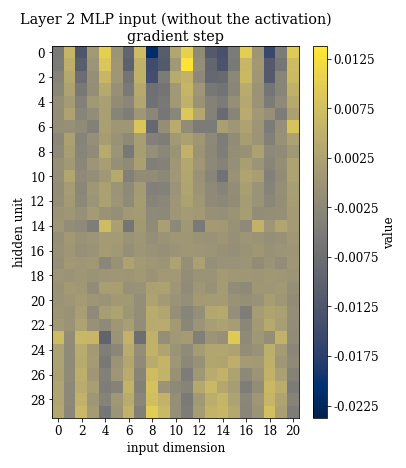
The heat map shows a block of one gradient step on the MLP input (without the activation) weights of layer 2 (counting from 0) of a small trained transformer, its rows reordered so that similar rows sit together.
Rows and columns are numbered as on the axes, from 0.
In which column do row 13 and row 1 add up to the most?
11
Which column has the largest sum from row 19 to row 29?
8
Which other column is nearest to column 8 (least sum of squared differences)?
18
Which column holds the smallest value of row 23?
4
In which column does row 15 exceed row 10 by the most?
14
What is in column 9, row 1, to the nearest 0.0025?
-0.0125
